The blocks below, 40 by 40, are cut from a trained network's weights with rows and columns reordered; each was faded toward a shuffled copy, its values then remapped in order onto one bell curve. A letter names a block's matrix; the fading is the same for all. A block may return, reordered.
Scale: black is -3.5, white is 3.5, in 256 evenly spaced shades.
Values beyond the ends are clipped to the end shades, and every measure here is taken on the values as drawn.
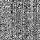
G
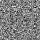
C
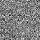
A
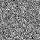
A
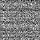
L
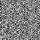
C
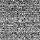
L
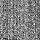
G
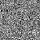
A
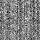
G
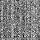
G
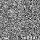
A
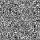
C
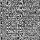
L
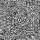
C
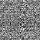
L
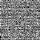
L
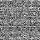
L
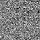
C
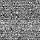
L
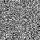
A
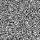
C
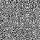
A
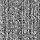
G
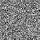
A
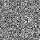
A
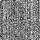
G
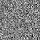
A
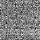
L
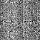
G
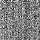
G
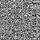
C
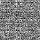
L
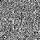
C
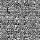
L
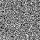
C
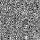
C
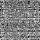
L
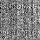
G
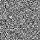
A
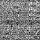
L
